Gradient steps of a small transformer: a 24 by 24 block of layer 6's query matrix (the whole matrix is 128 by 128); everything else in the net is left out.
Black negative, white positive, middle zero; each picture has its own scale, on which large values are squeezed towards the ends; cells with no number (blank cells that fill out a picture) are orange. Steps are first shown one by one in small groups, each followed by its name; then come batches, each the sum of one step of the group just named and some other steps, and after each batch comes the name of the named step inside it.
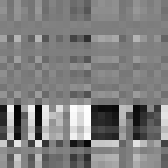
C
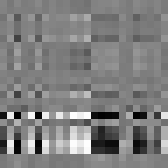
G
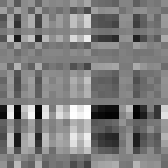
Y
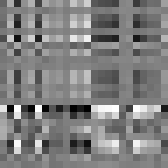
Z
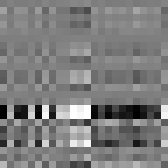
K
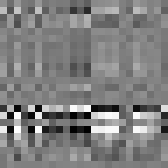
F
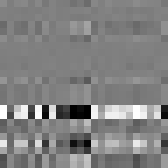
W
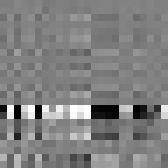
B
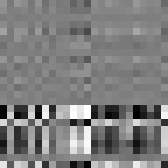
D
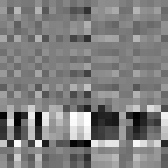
C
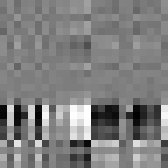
C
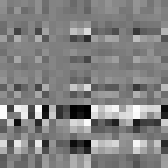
W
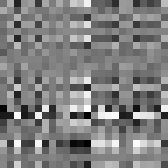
Z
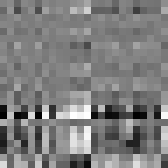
D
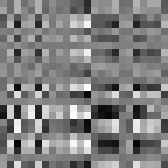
Y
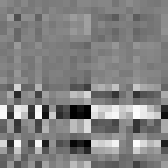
W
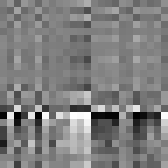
G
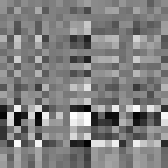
C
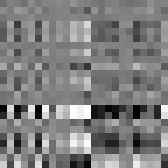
Y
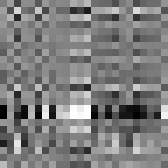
K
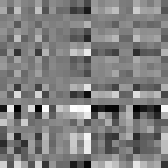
D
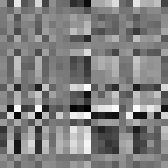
G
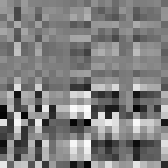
D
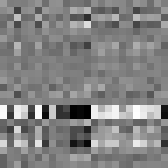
W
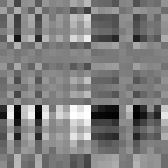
Y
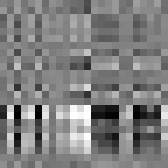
Y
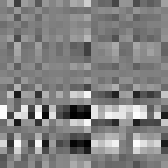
W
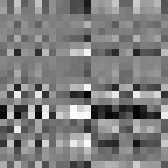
K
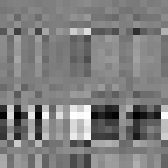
C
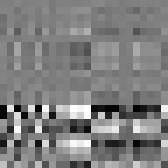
F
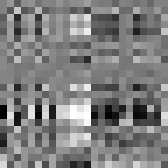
Y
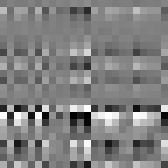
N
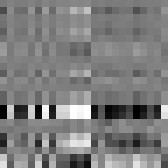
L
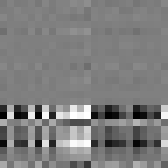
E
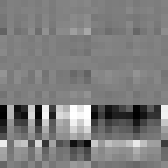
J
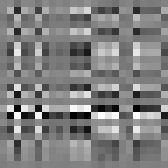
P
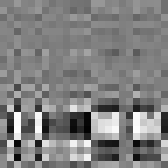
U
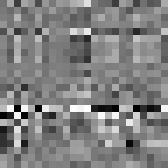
P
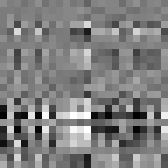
E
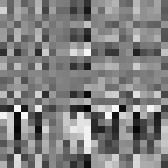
N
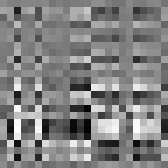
U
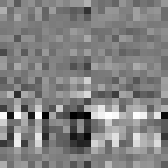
N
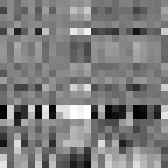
L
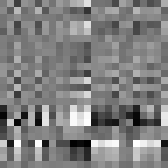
J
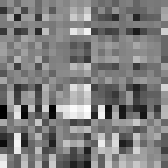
L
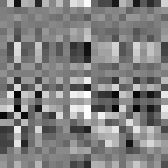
P
